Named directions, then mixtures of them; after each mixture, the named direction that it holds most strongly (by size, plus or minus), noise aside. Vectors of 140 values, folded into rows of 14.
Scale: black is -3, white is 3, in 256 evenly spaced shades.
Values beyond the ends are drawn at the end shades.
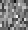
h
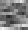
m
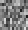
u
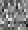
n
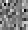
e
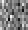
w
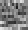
m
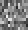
n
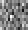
w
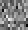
n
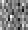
w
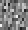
h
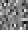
e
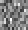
u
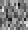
n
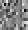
e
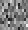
n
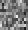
h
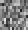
u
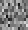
n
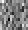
w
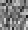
u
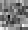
m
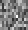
h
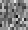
h
